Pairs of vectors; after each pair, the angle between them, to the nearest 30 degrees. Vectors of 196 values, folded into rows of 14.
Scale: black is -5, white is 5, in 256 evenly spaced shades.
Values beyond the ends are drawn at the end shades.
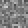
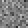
60 degrees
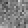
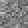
120 degrees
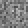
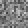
30 degrees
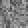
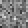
120 degrees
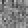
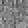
30 degrees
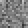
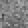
60 degrees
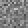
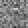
30 degrees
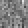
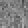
150 degrees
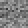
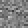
60 degrees
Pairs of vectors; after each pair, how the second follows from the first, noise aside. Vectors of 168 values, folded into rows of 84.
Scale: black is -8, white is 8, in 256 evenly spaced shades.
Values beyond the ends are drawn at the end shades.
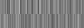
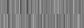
partly zeroed.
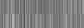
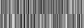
scaled up.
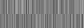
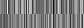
scaled up.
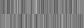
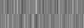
partly zeroed.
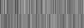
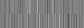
reversed, partly zeroed.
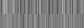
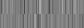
partly zeroed.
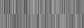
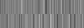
reversed, partly zeroed.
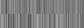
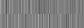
partly zeroed.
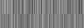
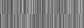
negated.
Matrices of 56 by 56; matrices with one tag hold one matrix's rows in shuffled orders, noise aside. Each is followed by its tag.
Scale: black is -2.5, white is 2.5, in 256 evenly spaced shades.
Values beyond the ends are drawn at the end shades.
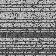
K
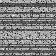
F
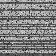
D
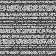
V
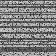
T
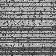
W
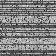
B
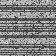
K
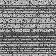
F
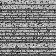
B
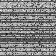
K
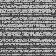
W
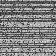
W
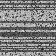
K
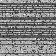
K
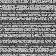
D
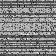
F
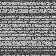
D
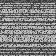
T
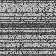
V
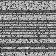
B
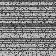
V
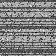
W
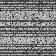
K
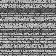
T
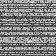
T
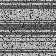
F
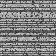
K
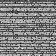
K
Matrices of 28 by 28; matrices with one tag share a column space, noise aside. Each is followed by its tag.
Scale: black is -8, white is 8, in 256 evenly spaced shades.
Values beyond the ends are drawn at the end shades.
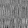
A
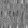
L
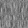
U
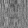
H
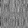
H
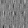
L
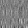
A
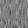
A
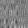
A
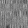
L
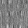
L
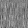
U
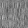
U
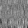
A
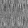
H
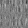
H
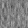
U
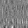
A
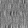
L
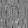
A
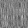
U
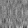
A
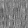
U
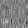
A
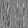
U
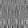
A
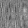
U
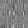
L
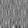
A
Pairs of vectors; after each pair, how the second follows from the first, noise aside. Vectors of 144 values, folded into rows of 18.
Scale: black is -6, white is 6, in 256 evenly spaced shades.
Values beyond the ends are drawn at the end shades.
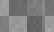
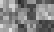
wrapped around, negated, scaled up.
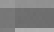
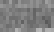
partly zeroed.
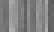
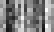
wrapped around, negated, scaled up.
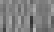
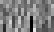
scaled up.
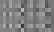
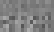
reversed, negated, partly zeroed.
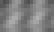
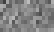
sign-scrambled.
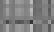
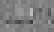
partly zeroed.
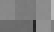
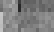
reversed.
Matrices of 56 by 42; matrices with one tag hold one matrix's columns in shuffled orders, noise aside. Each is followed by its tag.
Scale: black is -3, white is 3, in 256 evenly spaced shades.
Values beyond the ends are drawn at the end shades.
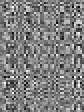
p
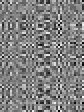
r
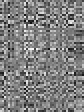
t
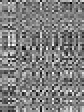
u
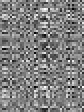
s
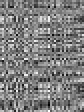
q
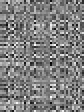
r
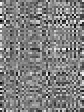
t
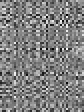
t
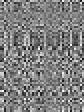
u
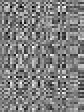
p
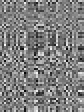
u
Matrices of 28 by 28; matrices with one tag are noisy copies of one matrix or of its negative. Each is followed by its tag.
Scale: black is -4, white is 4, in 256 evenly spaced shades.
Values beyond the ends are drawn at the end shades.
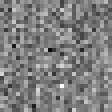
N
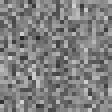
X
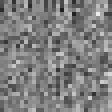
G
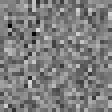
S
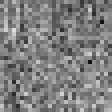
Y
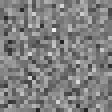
S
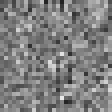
G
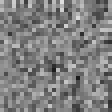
G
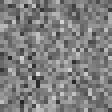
X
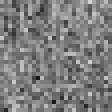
Y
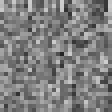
G
